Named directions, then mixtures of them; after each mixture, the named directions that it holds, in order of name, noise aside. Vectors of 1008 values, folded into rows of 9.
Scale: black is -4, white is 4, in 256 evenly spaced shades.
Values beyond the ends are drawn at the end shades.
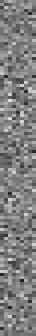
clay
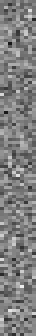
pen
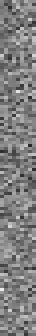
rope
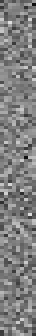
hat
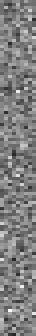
pen, rope.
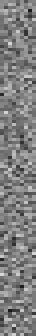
pen.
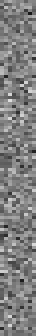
clay.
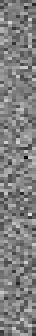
hat.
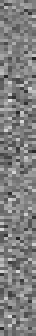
clay.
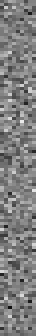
clay.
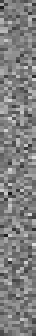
clay, hat.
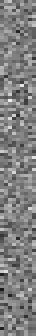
clay, rope.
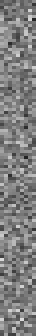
hat, pen.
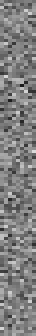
clay.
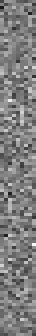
clay, hat.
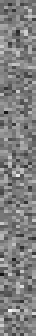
pen.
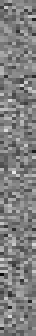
clay, pen.
